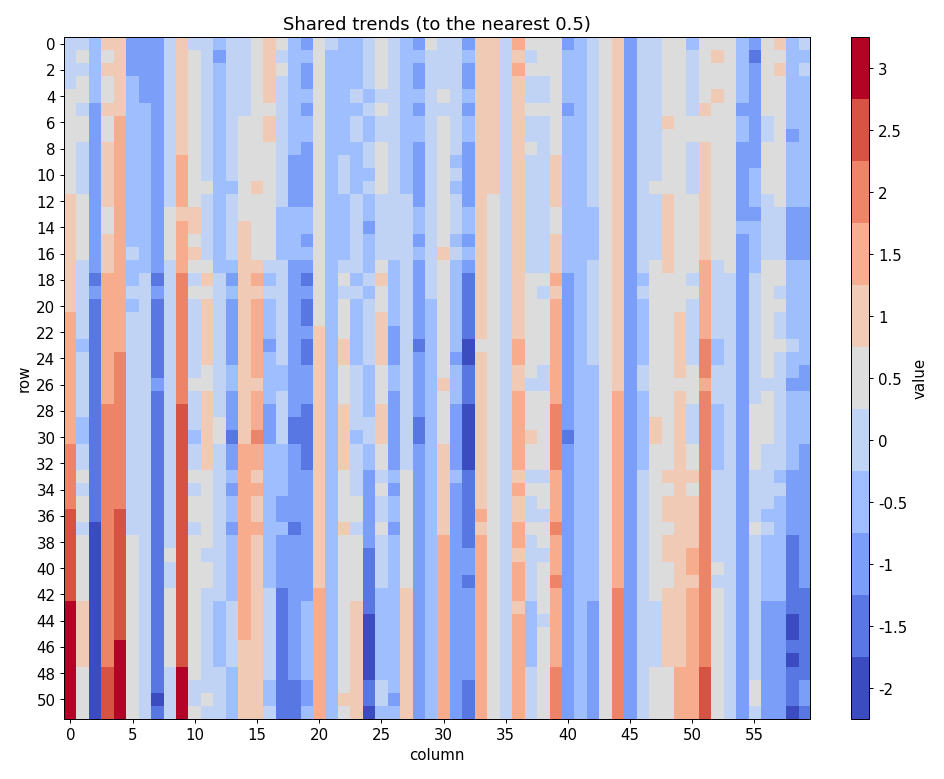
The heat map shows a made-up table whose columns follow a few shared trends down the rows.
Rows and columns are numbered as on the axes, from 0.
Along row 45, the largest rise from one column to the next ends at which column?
3
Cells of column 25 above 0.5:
8
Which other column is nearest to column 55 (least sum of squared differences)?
6
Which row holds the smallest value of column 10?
30
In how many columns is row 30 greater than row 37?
13
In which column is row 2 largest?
36
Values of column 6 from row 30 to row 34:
0 0 0 0 0
